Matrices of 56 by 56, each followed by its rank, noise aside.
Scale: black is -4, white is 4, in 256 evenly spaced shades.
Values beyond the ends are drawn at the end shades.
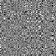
six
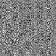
eight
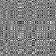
three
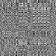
four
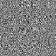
eight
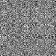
eight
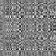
three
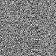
twelve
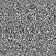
twelve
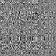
six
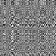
three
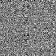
twelve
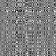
three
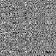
eight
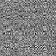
eight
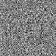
twelve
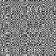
four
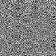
eight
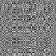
four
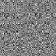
six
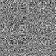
eight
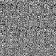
twelve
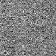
twelve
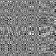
four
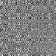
four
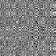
three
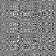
four
